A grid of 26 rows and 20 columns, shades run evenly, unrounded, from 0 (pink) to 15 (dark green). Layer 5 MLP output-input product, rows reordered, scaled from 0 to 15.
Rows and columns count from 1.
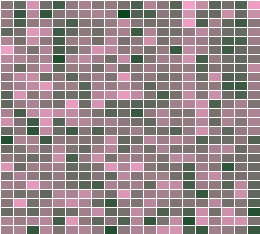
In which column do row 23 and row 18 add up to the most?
9
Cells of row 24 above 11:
1
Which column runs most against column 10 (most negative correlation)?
18
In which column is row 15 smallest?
16
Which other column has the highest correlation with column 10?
17
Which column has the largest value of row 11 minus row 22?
19
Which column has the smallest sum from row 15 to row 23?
5
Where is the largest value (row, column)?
2, 10
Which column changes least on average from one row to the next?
7
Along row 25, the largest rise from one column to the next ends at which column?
15
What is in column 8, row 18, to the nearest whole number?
3
